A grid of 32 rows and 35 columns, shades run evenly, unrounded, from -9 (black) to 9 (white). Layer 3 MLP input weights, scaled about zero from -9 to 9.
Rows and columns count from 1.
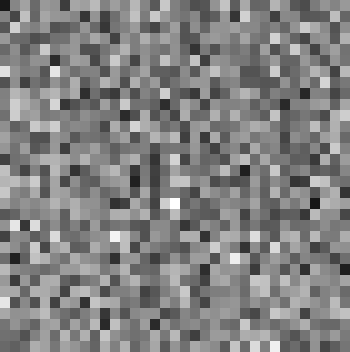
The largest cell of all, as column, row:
18, 19
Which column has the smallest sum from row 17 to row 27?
16
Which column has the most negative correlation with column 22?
8
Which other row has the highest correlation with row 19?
15
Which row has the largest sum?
22
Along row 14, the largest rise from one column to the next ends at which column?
34
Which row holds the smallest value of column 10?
6
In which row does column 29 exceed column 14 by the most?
17
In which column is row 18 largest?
1
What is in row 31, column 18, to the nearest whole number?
4
